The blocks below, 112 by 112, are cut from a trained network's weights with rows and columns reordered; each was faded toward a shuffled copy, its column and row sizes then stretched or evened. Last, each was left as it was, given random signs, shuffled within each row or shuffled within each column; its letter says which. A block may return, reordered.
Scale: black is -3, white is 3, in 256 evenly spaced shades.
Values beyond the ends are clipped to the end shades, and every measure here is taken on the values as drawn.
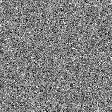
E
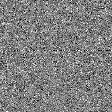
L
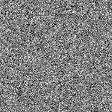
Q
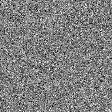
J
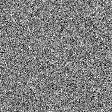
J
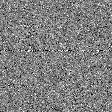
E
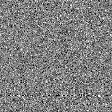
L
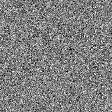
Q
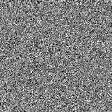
L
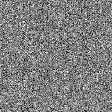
L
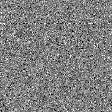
L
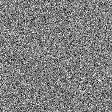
J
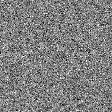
E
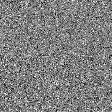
Q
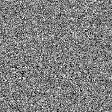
Q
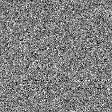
Q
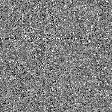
Q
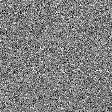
Q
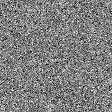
E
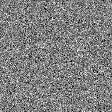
Q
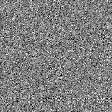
L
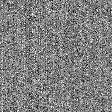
J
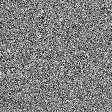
E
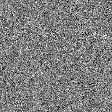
Q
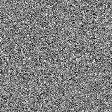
L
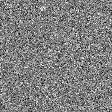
E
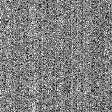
L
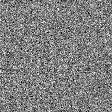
J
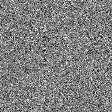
Q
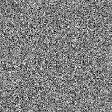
L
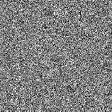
L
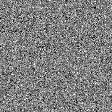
Q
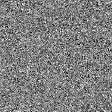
E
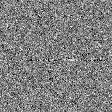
E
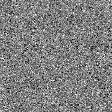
Q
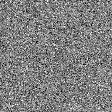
Q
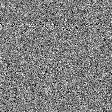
E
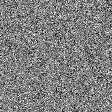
J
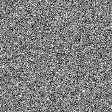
J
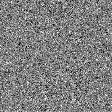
J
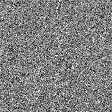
J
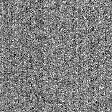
J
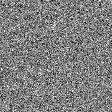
Q
